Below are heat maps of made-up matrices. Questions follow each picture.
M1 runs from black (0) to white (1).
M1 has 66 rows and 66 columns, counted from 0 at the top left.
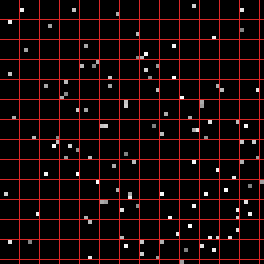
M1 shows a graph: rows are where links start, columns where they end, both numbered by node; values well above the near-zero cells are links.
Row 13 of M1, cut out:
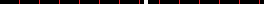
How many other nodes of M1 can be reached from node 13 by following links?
2
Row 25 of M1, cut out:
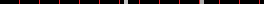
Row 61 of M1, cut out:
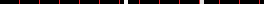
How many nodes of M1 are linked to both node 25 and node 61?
2
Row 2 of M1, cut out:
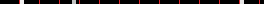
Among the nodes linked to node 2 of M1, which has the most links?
node 60
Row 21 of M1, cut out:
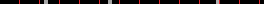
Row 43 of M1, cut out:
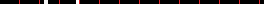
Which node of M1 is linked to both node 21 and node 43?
node 11
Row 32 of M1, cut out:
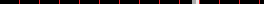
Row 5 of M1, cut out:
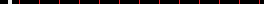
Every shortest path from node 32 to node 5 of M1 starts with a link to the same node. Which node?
node 48
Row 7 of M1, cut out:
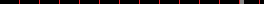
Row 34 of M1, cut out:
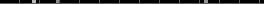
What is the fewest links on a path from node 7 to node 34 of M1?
4
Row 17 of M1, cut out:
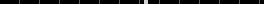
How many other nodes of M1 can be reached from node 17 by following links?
2
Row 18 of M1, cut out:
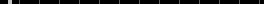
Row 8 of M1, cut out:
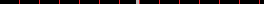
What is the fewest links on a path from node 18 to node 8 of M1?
6
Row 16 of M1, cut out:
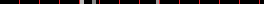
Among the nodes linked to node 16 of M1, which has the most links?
node 39
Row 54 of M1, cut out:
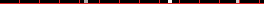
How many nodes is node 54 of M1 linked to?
3
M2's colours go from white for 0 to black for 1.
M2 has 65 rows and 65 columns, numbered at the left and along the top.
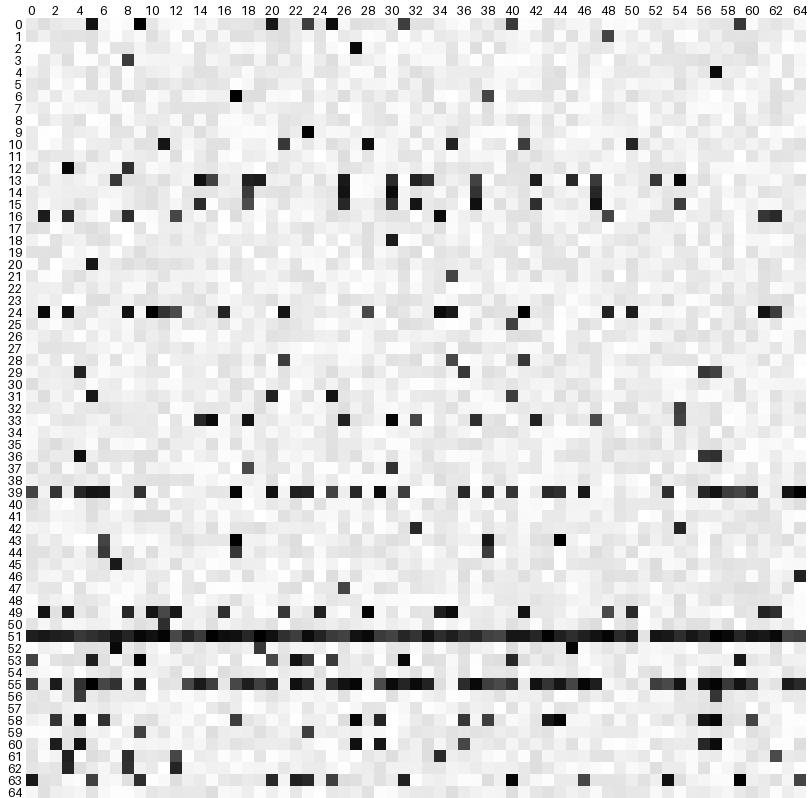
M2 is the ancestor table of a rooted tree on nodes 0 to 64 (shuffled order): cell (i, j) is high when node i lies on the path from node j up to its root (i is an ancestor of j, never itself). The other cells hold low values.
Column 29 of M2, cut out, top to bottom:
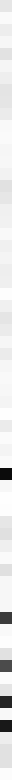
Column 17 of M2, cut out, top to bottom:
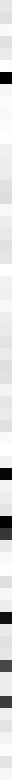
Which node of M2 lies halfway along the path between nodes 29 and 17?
43
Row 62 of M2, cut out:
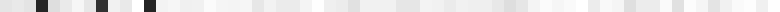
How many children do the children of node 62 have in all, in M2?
1
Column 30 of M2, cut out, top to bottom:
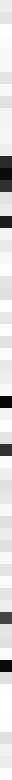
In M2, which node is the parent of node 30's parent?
37
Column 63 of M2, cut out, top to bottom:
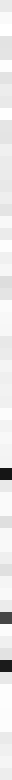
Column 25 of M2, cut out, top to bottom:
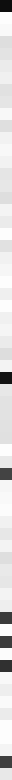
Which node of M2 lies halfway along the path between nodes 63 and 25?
0
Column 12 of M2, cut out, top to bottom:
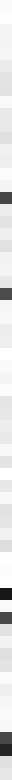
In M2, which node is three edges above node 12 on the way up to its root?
16
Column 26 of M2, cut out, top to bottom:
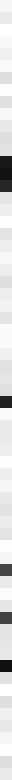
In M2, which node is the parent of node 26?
47
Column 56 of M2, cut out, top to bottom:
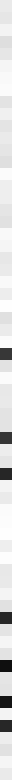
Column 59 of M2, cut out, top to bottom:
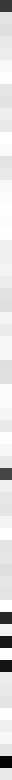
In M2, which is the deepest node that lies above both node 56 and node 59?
39
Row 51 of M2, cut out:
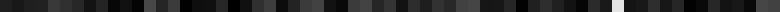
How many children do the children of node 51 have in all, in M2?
3
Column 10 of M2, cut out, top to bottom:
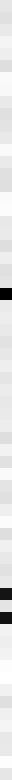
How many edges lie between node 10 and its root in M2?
3
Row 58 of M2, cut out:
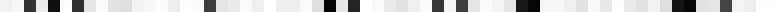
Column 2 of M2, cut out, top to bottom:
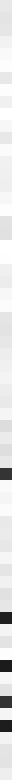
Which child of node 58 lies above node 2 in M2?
60
